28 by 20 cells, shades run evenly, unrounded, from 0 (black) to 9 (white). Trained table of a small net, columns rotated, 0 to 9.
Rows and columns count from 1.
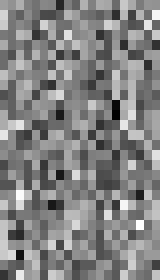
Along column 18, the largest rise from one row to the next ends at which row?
23
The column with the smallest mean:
13
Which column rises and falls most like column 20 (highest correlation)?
16
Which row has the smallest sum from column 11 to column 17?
15
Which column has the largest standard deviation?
3
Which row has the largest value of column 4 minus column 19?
7
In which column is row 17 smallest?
6
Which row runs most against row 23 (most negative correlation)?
20
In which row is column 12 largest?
11
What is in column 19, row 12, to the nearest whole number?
5
